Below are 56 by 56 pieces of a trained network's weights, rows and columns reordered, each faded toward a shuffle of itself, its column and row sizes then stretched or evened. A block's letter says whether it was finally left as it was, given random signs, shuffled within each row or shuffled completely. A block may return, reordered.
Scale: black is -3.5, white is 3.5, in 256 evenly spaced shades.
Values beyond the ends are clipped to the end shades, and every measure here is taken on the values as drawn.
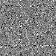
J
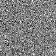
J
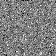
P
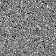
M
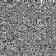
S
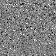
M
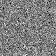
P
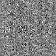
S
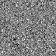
S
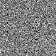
J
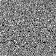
M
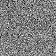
J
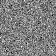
P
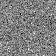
P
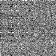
S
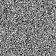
P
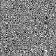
S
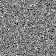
P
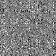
S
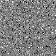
J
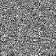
S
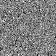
P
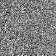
J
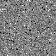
M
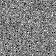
P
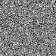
M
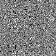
J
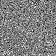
P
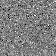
M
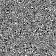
P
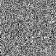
S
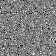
M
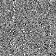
J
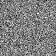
P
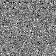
M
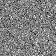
P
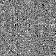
S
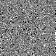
J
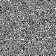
J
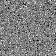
P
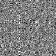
S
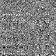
S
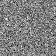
P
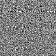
S
